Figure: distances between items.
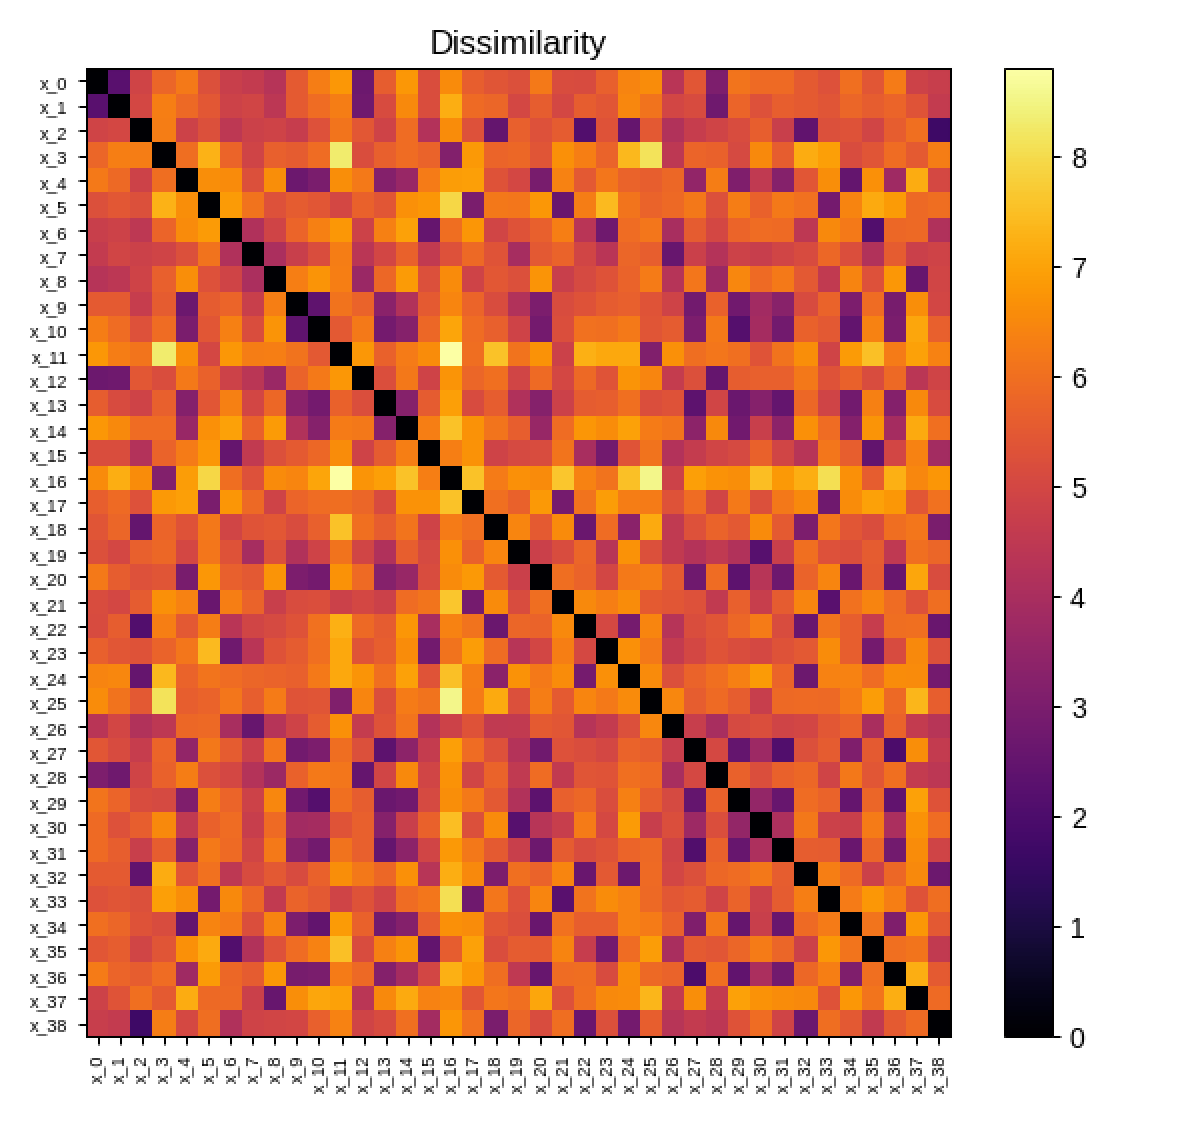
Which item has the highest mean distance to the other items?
x_16
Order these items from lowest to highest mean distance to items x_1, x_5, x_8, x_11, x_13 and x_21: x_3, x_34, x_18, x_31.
x_31, x_34, x_18, x_3
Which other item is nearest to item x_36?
x_27
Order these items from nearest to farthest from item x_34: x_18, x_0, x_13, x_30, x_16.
x_13, x_30, x_18, x_0, x_16
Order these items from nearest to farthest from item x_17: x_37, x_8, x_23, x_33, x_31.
x_33, x_8, x_37, x_31, x_23
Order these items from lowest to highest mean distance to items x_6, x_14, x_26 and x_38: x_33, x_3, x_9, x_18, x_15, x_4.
x_15, x_18, x_9, x_4, x_3, x_33
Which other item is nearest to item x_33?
x_21
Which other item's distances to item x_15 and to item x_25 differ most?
x_35
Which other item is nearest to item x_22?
x_2
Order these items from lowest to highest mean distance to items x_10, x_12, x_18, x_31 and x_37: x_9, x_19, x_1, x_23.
x_9, x_1, x_19, x_23
